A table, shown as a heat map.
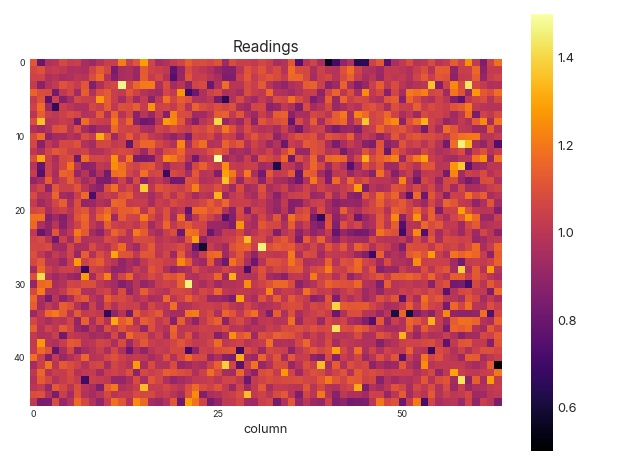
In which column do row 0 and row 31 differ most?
40
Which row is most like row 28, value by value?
43
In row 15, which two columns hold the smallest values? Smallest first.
18, 1
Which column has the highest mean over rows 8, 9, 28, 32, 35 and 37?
11
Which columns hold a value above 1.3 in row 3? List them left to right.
12, 54, 59
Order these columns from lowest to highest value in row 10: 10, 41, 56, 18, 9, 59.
18, 56, 41, 10, 59, 9
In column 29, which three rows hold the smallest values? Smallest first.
28, 43, 20
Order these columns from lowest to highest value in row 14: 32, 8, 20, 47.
8, 32, 20, 47
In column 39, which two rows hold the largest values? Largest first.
41, 45
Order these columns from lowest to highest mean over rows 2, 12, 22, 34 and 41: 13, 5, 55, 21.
13, 5, 55, 21
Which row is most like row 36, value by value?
33
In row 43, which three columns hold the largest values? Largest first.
58, 62, 40
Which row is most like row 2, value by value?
1
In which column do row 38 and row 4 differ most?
21
